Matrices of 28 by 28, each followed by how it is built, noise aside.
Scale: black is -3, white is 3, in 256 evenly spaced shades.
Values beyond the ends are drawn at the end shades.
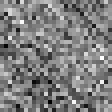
Toeplitz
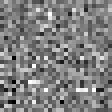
uneven rows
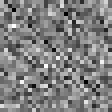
Toeplitz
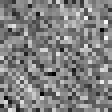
Toeplitz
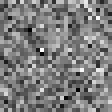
Toeplitz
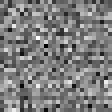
blocks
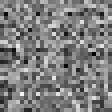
blocks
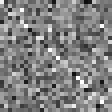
diagonal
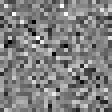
diagonal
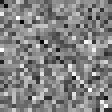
diagonal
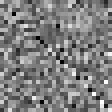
diagonal
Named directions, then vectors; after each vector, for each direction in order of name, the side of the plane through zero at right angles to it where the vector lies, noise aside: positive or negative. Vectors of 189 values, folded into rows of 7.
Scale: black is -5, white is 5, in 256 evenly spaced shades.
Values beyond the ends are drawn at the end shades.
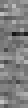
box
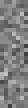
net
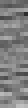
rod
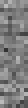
positive, positive, negative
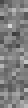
positive, negative, positive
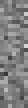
negative, negative, negative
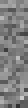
positive, positive, negative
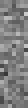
negative, negative, negative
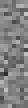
negative, negative, negative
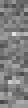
negative, positive, positive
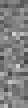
negative, positive, positive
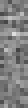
negative, positive, negative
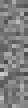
positive, positive, positive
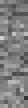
negative, positive, positive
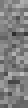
positive, negative, negative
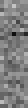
positive, negative, negative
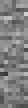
negative, negative, negative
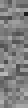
positive, positive, positive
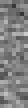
negative, negative, positive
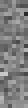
positive, positive, positive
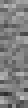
positive, positive, negative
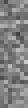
positive, negative, positive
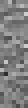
negative, negative, negative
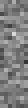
negative, positive, negative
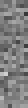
positive, positive, positive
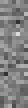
negative, negative, negative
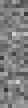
negative, positive, positive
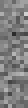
positive, negative, negative
